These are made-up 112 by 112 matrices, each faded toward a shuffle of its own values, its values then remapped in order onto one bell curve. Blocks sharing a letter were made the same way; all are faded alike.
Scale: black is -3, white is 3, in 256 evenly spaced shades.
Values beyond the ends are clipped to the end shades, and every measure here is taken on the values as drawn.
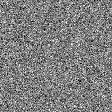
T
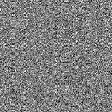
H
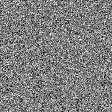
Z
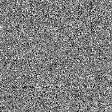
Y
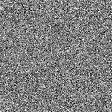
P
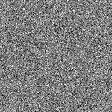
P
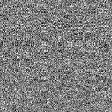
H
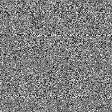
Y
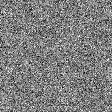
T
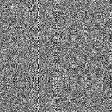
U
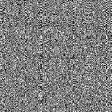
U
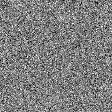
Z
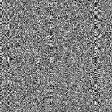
U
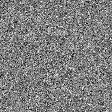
Z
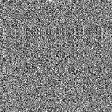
H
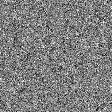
Z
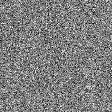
P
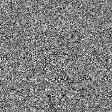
Y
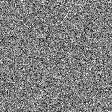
T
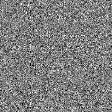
Y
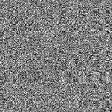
H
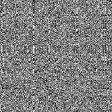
U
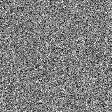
Z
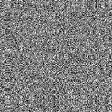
H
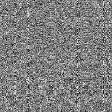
U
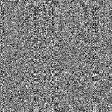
U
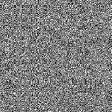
U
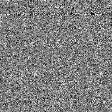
Y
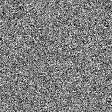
P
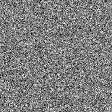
T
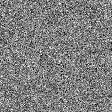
T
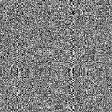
U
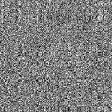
H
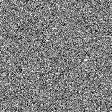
P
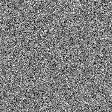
Z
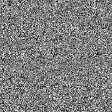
Y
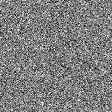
P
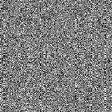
U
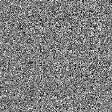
Y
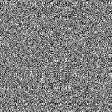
H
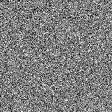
T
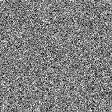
T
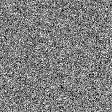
T
